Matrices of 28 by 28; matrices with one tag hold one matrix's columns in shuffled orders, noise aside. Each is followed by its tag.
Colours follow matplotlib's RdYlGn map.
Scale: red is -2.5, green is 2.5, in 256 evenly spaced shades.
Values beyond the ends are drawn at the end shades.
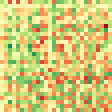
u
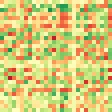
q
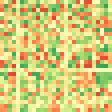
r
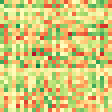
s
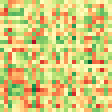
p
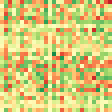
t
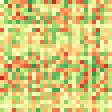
t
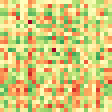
p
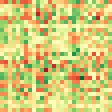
t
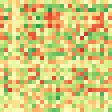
q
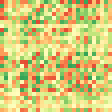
t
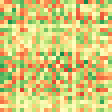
t
